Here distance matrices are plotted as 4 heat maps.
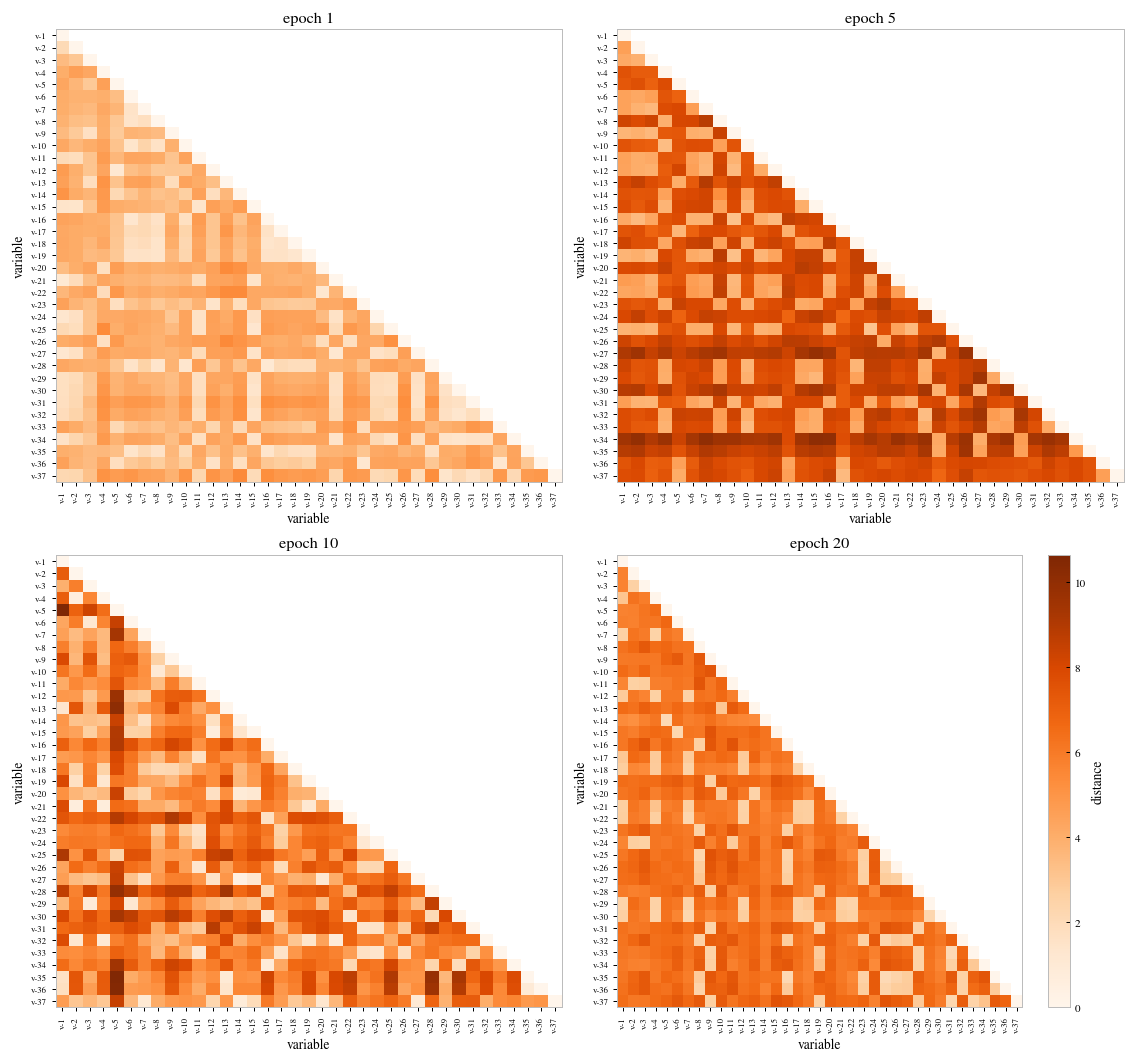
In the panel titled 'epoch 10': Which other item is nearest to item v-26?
v-11
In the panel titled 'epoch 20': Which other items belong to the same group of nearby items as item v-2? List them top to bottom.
v-3, v-11, v-24
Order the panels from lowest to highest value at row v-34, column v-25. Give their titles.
epoch 1, epoch 20, epoch 10, epoch 5
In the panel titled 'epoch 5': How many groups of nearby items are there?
5
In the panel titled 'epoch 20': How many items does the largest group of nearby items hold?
10
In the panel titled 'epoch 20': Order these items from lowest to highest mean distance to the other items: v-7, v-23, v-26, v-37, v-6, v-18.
v-18, v-7, v-23, v-26, v-37, v-6
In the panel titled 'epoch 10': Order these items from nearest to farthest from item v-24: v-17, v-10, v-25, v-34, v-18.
v-17, v-10, v-25, v-18, v-34
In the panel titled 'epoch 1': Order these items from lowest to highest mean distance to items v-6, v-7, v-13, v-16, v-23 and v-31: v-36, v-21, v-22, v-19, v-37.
v-19, v-36, v-21, v-37, v-22
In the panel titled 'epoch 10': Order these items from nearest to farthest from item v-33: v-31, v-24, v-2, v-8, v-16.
v-24, v-31, v-8, v-16, v-2
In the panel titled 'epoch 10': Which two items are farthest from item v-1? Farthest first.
v-5, v-25
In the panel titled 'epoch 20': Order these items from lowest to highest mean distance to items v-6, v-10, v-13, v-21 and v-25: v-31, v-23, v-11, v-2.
v-23, v-2, v-11, v-31
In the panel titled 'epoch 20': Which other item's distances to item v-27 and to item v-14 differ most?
v-5
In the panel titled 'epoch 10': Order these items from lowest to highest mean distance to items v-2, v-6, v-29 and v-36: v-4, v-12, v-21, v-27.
v-27, v-12, v-4, v-21
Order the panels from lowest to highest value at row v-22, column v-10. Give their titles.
epoch 1, epoch 20, epoch 5, epoch 10
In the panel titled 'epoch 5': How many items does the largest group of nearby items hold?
14
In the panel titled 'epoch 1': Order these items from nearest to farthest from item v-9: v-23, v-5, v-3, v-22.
v-3, v-5, v-23, v-22
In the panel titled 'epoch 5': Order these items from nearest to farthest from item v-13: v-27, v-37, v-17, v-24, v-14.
v-17, v-37, v-24, v-14, v-27
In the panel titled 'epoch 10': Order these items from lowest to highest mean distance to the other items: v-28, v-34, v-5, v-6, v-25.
v-6, v-34, v-25, v-28, v-5
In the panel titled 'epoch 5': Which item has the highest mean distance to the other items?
v-34
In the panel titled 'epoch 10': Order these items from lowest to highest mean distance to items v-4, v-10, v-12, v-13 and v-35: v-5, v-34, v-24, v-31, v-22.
v-24, v-31, v-34, v-22, v-5
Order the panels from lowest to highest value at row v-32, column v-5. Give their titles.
epoch 1, epoch 10, epoch 20, epoch 5
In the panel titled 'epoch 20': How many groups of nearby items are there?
7
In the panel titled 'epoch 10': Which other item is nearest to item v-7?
v-37
